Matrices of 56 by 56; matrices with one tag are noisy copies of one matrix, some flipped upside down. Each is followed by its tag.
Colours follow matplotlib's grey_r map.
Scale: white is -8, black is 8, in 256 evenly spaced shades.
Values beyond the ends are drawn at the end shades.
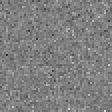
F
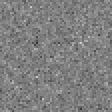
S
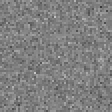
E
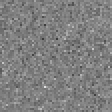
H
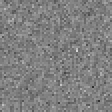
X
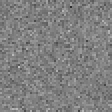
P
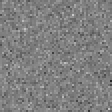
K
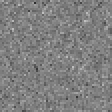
S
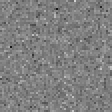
E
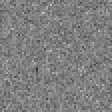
S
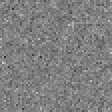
H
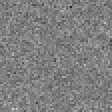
P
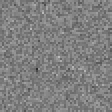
S
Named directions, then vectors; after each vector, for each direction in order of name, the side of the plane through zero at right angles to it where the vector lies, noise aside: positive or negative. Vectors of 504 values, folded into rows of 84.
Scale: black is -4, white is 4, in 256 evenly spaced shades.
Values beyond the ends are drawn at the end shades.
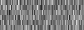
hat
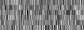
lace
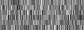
negative, negative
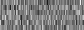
negative, positive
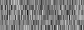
positive, positive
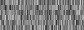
negative, positive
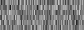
negative, positive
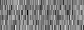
positive, positive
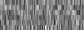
positive, negative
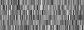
negative, negative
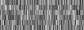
positive, negative
